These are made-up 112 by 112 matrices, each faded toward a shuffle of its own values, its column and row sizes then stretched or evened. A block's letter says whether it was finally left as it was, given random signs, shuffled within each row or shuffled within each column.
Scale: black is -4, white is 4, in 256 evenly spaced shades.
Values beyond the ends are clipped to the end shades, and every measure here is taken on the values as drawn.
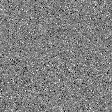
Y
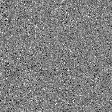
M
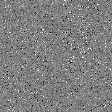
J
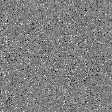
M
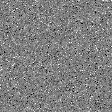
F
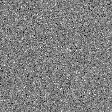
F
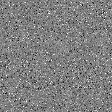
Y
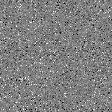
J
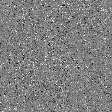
F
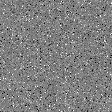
F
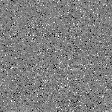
J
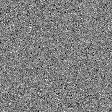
Y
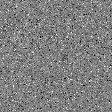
Y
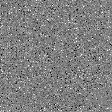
J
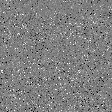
Y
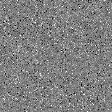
M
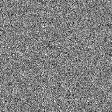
J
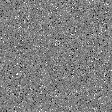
M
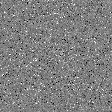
Y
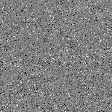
Y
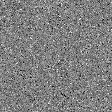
F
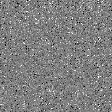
J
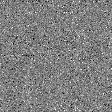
Y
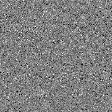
J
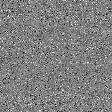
Y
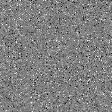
M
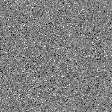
J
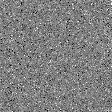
F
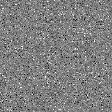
J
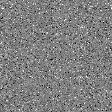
M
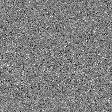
Y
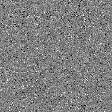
J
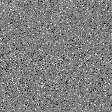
Y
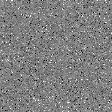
J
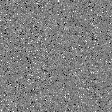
F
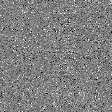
J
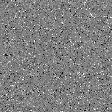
J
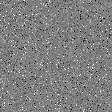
F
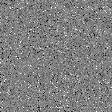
J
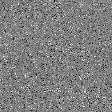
M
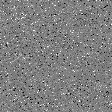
Y
